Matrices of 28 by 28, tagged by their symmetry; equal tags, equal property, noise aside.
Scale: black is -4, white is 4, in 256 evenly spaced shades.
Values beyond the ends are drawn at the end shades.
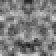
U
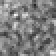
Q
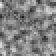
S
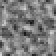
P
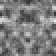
U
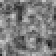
S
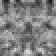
U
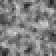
P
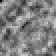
Q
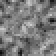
Q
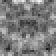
U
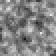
Q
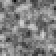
S
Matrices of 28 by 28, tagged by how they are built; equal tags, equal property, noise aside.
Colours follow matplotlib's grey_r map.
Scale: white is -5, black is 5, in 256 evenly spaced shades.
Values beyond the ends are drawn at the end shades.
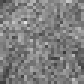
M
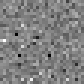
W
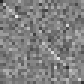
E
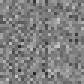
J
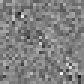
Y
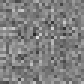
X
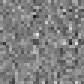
X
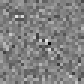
Y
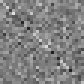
E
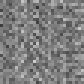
J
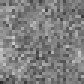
M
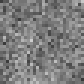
M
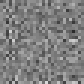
X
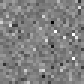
W
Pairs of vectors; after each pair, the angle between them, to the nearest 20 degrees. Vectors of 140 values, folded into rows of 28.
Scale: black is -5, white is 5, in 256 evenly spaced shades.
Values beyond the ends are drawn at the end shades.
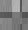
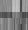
20 degrees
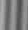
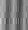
20 degrees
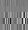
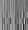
60 degrees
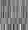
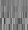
60 degrees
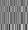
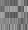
60 degrees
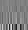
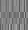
120 degrees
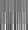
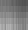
100 degrees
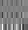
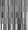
60 degrees
